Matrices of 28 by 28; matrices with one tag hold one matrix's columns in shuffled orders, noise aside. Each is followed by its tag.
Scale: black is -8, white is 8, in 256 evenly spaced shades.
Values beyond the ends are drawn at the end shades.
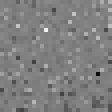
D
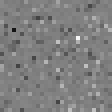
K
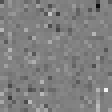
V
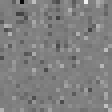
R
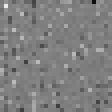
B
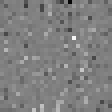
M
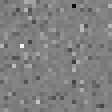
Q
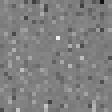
M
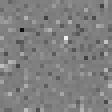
K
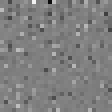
R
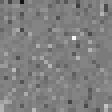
M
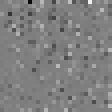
R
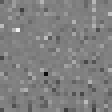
D
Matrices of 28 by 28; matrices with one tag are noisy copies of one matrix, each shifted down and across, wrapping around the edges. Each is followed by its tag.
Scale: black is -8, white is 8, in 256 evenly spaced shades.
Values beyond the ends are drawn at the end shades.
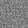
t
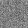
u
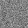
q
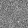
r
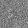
r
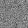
q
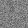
t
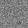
t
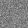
r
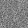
r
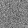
u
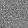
t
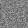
q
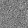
r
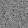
q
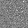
t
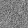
r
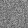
q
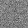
t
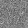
r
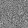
r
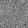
r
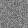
u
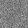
u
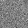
u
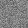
q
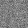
q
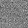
t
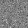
q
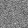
q
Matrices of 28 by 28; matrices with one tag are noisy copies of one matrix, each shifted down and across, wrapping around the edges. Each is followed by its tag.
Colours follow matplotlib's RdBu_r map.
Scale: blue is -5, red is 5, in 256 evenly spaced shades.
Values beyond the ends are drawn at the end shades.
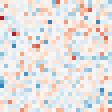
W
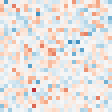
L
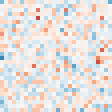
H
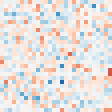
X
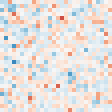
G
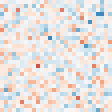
G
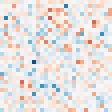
G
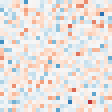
W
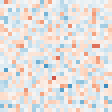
X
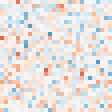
W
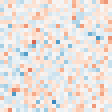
X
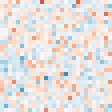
W
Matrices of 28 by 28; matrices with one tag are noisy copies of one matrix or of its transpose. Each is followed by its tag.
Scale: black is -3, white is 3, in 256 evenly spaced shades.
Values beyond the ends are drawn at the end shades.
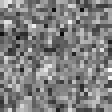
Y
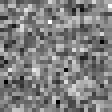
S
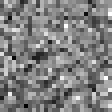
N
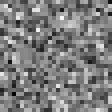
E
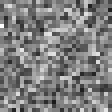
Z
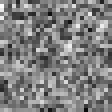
Y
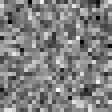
N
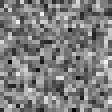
E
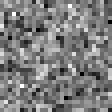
Z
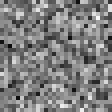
E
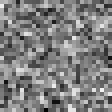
Y
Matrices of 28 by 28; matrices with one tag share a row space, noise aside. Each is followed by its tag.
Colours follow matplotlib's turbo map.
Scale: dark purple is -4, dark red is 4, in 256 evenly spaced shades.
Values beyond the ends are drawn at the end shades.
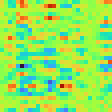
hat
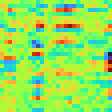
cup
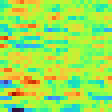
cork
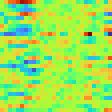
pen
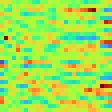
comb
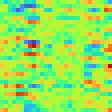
pen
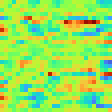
comb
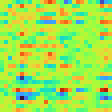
hat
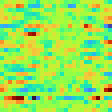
pen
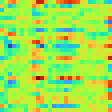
cup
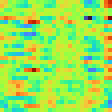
pen
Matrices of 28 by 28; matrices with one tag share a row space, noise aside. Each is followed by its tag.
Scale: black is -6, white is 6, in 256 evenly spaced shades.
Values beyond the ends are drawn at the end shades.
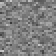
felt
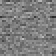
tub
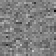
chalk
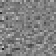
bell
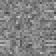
chalk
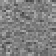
tub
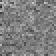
bell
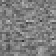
tub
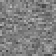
felt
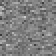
felt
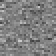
felt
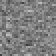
tub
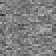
felt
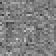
bell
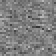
felt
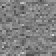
tub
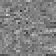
chalk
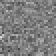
bell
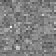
chalk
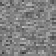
tub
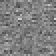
chalk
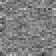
felt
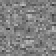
tub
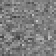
bell
